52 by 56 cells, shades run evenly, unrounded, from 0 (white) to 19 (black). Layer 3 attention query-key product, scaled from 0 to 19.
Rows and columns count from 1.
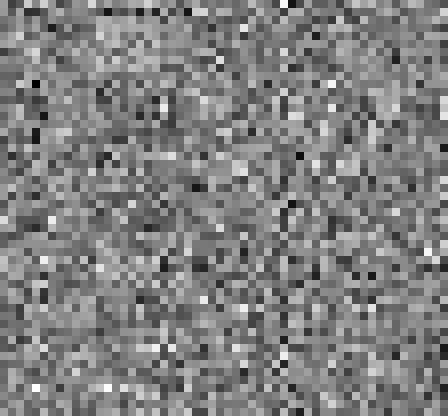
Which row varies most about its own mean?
49
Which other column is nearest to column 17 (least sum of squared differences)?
51
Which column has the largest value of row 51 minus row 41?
47
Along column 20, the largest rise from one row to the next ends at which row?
2
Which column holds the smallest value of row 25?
56
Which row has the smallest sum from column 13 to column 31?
44
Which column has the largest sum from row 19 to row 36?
26
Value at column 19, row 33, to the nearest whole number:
9
